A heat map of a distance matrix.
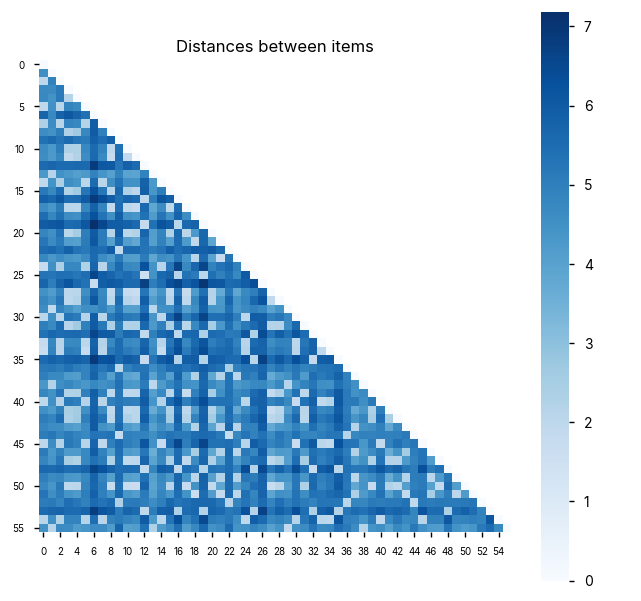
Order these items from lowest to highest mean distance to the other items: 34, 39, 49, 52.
39, 49, 34, 52
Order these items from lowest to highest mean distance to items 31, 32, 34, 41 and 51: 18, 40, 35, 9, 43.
43, 18, 40, 35, 9
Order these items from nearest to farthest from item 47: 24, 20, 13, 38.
20, 13, 38, 24
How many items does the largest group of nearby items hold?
16
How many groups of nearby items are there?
7
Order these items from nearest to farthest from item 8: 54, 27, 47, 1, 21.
27, 47, 21, 1, 54
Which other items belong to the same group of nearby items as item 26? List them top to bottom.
6
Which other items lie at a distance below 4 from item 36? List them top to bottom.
9, 22, 44, 52
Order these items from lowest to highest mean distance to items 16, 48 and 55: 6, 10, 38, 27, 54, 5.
38, 27, 10, 5, 54, 6
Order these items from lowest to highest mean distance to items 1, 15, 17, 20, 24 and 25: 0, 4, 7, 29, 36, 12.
4, 29, 0, 7, 12, 36
